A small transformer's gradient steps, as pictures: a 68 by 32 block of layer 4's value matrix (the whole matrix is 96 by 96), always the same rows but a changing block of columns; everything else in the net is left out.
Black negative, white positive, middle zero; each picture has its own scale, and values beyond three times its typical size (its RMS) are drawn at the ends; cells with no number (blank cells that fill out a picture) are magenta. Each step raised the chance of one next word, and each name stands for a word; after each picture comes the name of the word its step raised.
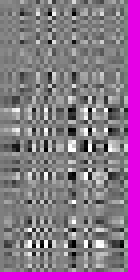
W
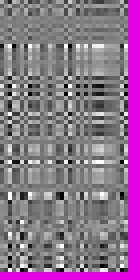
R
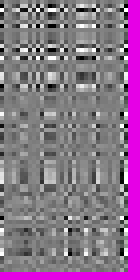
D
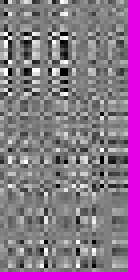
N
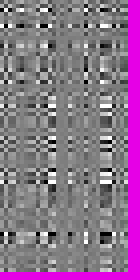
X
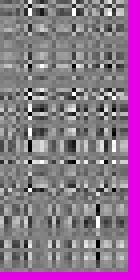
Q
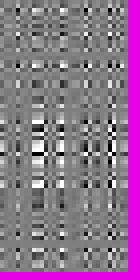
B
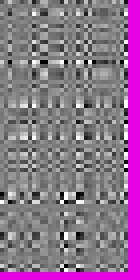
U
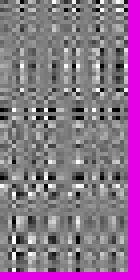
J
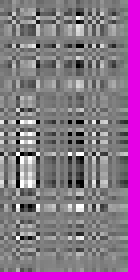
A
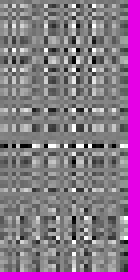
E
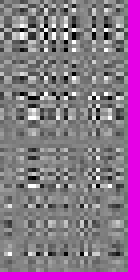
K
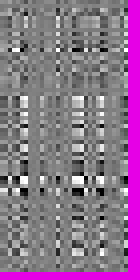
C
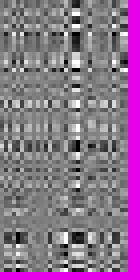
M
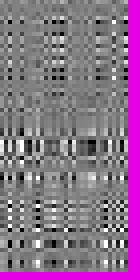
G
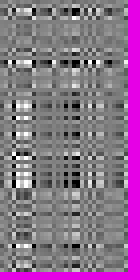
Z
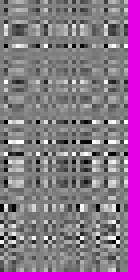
A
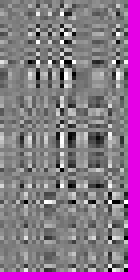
U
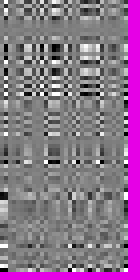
R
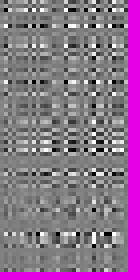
X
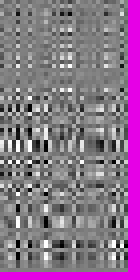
Q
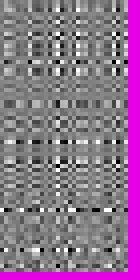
N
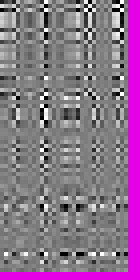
K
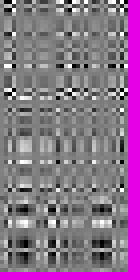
Q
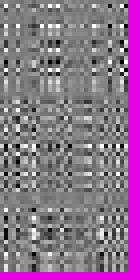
E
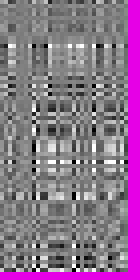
R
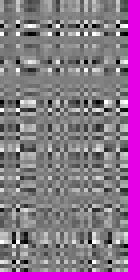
M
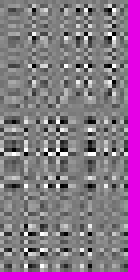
B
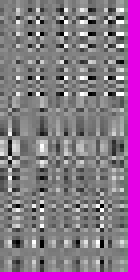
G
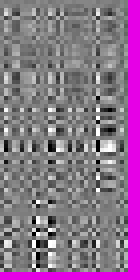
W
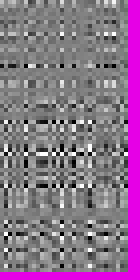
B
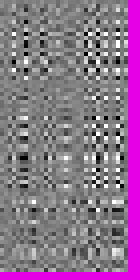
N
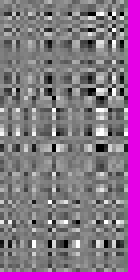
W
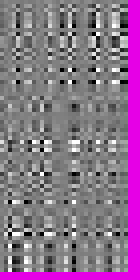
X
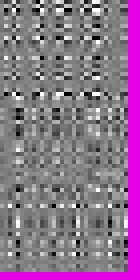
K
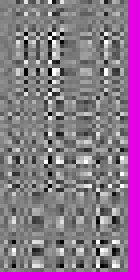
N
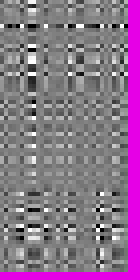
E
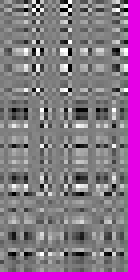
J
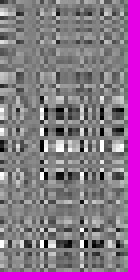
W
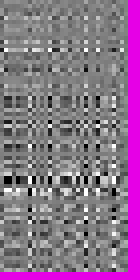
C
